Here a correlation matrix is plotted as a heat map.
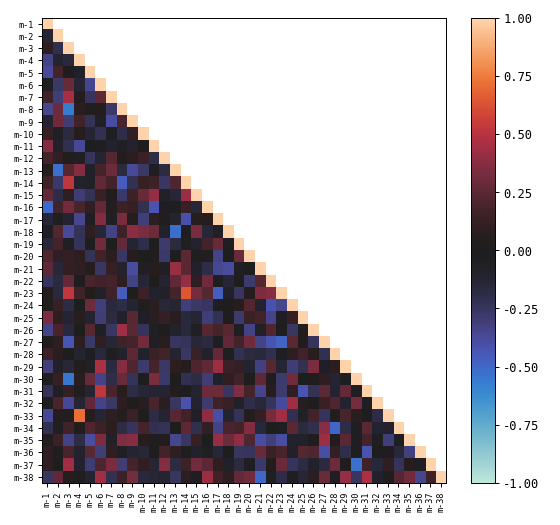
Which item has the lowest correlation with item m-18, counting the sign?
m-13
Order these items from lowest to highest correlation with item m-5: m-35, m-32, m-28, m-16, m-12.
m-35, m-12, m-28, m-16, m-32
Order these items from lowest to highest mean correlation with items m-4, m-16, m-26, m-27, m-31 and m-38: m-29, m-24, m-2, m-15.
m-15, m-24, m-2, m-29
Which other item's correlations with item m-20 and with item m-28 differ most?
m-34
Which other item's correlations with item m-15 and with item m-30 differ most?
m-37
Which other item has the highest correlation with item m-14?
m-23
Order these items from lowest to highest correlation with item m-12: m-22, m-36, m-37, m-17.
m-22, m-17, m-36, m-37
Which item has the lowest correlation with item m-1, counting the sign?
m-16
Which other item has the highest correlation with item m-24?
m-32
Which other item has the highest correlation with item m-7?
m-3
